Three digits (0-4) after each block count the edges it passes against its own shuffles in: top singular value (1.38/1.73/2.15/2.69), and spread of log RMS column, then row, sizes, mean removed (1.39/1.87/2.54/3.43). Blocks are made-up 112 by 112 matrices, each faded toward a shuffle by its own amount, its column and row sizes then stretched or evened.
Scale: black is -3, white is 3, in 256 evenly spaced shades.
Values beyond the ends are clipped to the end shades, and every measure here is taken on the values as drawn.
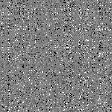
2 3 2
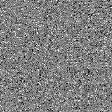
2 1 0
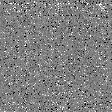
0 2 2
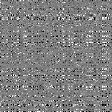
4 2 4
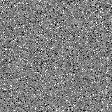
1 1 0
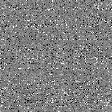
2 1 3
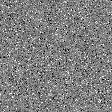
0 0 0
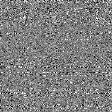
0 2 4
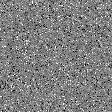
0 0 1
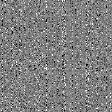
0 4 1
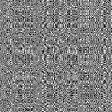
4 3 0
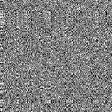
3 2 1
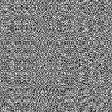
4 0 0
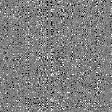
3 3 2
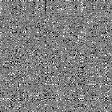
3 2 3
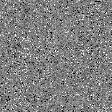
1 2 1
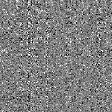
3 3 2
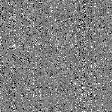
1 3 1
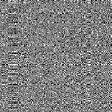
4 2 3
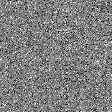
1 1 0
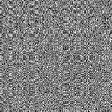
4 2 0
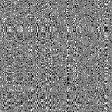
4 3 1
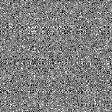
3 1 3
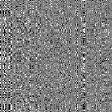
4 4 1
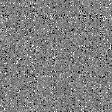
0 3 2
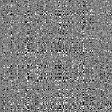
4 3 3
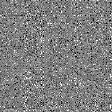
1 3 2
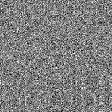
3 0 0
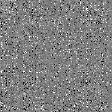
1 3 2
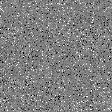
0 2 1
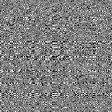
4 1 4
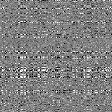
4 2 4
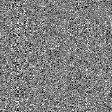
2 3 1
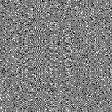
4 1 0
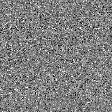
1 0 2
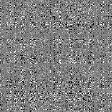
1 4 4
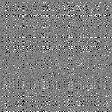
4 3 4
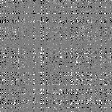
3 4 4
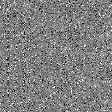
2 2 0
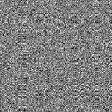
4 1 2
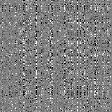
4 4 2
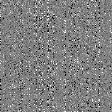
1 4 1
